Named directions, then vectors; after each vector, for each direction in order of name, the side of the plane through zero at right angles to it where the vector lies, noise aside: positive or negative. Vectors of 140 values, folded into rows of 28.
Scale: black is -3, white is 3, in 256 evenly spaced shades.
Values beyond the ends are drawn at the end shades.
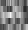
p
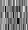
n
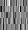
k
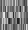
positive, positive, positive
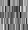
negative, positive, negative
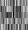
positive, positive, negative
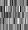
positive, negative, negative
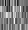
negative, negative, positive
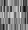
positive, negative, positive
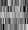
positive, negative, positive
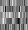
negative, positive, positive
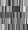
negative, positive, negative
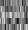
negative, positive, positive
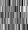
negative, positive, negative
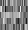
negative, positive, positive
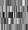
negative, negative, negative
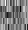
positive, positive, negative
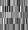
negative, positive, positive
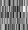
negative, positive, negative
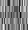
negative, positive, negative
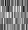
negative, negative, positive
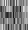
positive, positive, negative
